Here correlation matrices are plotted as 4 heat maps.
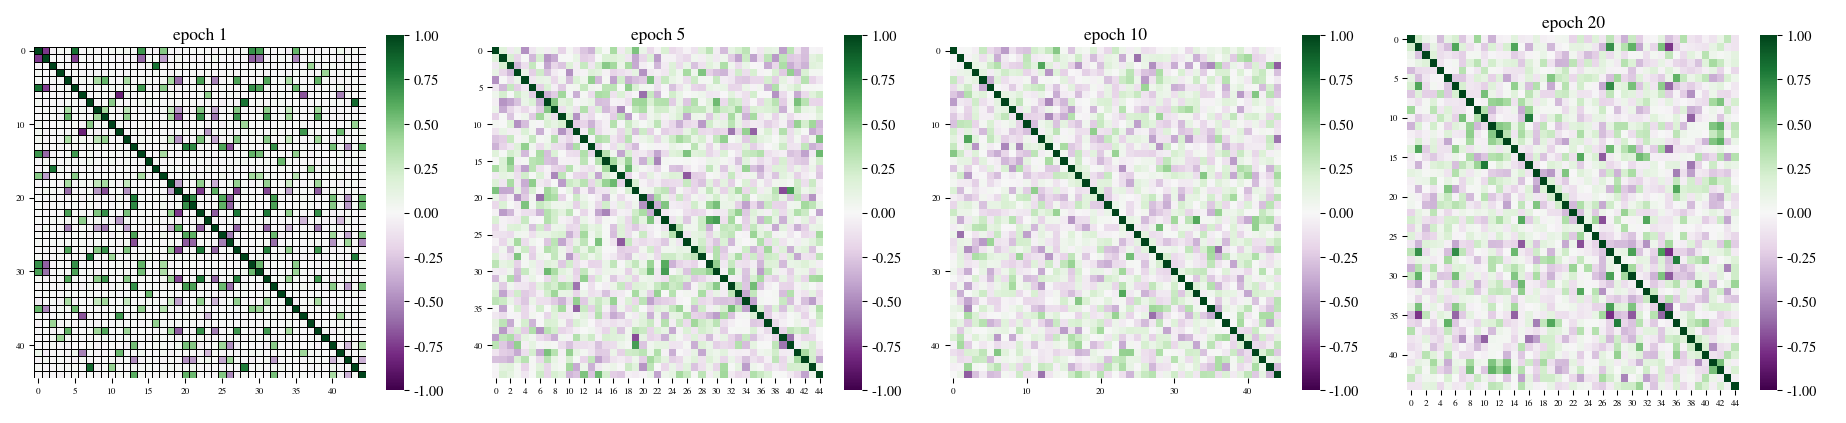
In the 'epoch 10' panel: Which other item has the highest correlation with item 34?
17
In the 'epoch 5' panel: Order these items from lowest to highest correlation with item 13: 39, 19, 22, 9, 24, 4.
19, 9, 22, 24, 39, 4
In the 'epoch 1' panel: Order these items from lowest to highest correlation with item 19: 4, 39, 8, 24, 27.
27, 4, 8, 39, 24
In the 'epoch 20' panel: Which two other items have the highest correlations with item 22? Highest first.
29, 3
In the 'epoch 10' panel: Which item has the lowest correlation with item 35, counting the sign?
2
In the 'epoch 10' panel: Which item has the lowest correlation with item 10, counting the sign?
25
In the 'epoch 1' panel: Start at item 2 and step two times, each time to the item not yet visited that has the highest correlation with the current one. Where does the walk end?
37
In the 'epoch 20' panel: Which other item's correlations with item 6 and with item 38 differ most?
27
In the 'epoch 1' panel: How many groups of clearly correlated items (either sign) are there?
8
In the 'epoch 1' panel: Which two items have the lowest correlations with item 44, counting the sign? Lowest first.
26, 42
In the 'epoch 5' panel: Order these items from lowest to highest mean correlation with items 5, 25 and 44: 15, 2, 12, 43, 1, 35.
1, 43, 2, 15, 35, 12
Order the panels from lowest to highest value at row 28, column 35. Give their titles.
epoch 20, epoch 1, epoch 5, epoch 10
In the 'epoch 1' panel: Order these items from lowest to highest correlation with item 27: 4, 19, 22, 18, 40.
19, 40, 18, 4, 22
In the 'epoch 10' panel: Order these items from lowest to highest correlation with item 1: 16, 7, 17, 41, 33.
33, 41, 7, 16, 17
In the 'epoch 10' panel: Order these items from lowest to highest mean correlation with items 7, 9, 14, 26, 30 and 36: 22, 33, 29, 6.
29, 6, 33, 22
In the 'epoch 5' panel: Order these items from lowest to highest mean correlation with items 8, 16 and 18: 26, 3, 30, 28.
3, 28, 30, 26
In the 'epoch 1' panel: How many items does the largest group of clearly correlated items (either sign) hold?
12
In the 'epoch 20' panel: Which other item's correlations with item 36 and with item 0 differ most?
28
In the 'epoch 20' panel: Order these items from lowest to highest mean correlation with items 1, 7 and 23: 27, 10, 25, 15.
10, 25, 15, 27
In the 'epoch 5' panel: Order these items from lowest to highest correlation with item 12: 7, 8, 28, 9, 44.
9, 7, 28, 8, 44
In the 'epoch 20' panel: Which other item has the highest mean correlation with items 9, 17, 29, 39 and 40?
30
